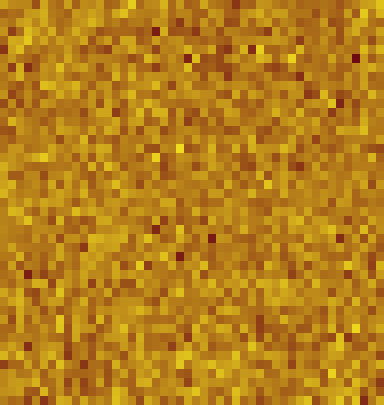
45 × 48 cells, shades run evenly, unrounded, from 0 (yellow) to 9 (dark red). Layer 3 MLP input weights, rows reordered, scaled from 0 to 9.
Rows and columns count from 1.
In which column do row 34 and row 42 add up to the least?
42
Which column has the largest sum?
24
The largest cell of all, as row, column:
7, 45
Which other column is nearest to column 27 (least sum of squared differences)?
36
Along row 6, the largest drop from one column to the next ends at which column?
33
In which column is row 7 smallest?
37
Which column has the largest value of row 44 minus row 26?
46
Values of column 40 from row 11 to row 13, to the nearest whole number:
6 3 5
